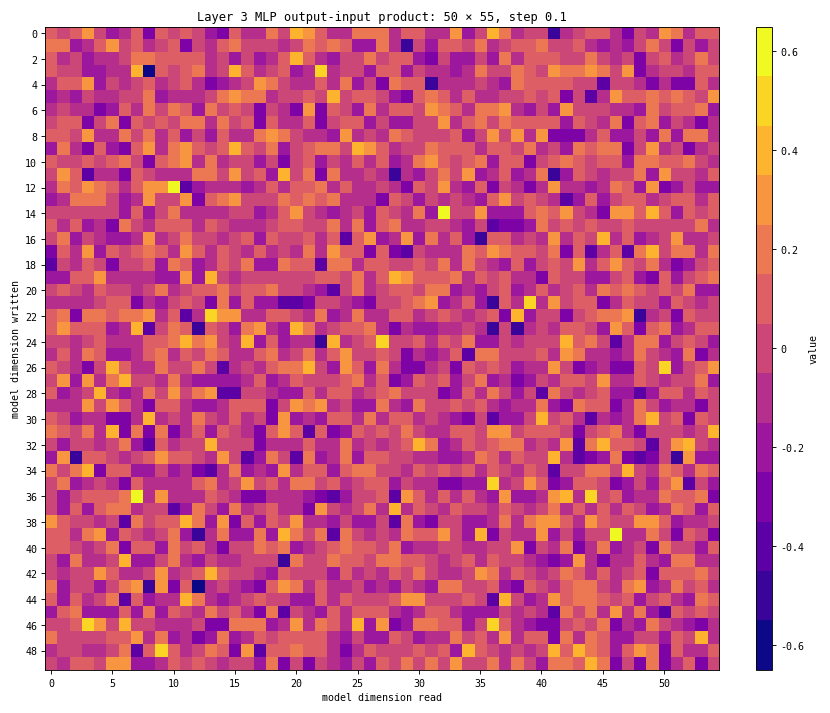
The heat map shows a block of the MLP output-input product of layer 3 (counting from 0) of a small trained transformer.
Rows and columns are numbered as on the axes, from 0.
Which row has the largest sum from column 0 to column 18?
22
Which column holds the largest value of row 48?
9
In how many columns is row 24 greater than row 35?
27
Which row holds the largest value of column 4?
28
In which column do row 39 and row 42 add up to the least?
23
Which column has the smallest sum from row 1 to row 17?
29
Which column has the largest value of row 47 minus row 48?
7
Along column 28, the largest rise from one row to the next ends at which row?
37
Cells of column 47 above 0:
19
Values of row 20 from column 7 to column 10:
-0.1 0 0.2 -0.1
